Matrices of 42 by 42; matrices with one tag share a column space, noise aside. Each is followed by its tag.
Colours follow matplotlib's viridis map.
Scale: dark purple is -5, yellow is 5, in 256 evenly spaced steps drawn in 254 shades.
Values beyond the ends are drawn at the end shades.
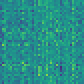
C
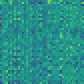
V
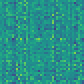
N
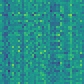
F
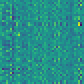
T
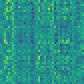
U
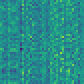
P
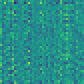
V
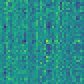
U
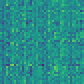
C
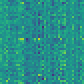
N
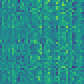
U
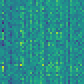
C
